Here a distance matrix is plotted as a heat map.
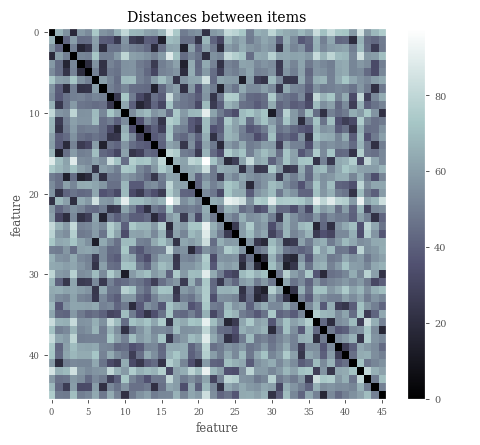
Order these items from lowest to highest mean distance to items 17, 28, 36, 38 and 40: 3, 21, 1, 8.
1, 8, 3, 21
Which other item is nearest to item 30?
10
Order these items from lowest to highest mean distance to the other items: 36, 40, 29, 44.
44, 29, 40, 36
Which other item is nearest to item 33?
28
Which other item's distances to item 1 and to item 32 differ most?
15
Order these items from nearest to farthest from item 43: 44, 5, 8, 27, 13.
8, 13, 5, 44, 27
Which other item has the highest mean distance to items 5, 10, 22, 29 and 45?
21
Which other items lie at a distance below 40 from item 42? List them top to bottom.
16, 24, 25, 36, 38
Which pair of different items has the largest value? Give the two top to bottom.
16, 21
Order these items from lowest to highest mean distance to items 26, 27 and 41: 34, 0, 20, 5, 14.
20, 34, 14, 5, 0
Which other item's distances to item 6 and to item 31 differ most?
26
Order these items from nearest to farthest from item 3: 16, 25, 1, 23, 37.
23, 1, 37, 25, 16
